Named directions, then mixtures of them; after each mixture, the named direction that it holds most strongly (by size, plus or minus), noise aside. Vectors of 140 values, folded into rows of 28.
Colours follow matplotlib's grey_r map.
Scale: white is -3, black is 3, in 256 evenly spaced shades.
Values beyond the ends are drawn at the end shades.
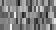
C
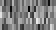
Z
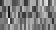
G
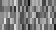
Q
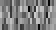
Z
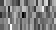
G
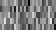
Q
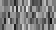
Q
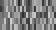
Q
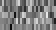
C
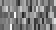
C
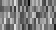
Q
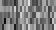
Q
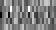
Z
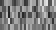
G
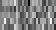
Q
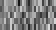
C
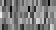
Z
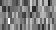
G
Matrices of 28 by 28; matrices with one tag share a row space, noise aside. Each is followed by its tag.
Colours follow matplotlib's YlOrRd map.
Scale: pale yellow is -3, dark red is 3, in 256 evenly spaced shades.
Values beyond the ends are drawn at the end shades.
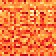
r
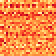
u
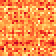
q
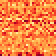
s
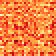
q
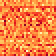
u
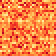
s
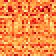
q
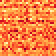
s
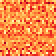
u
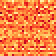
q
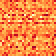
s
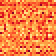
u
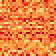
s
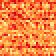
s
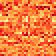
q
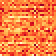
r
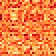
s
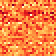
s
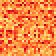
q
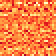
q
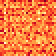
u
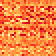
r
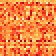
u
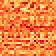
r
